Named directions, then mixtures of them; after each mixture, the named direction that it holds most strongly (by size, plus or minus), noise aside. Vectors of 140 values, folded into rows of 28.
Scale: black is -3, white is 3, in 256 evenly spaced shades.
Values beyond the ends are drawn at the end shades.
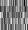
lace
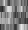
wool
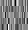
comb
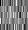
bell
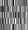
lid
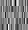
comb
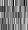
lid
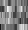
wool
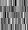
lace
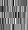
lid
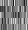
lid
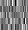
comb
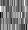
lace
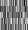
lace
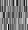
comb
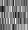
lid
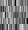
comb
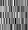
lid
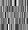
comb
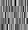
comb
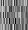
lid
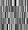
comb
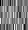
bell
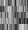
wool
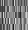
lid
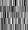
lace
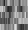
wool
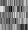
wool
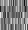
lace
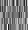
comb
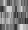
wool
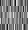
bell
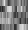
wool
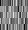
bell
